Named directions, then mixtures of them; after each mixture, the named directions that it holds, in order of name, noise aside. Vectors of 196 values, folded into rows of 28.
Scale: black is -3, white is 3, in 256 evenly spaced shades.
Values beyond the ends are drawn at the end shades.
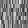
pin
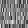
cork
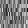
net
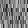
net, pin.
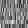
cork.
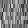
cork, pin.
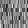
net, pin.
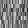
pin.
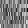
net.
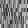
net.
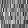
cork, pin.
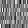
cork, net.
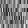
net.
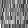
cork, pin.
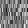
net.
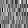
cork, net.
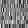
cork.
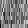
cork, pin.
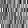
cork, net.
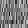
cork.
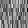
net, pin.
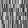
pin.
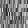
net.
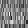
cork, net.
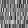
cork.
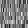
cork.
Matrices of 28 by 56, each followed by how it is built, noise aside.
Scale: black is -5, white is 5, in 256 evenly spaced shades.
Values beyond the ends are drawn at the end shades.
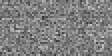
blocks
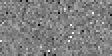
sparse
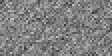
Hankel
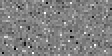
sparse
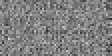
blocks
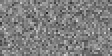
noise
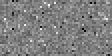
sparse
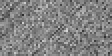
Hankel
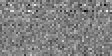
uneven rows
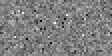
sparse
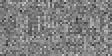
blocks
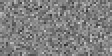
noise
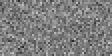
noise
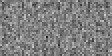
blocks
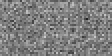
blocks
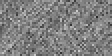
Hankel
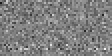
uneven rows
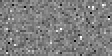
sparse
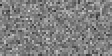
noise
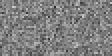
blocks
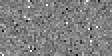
sparse
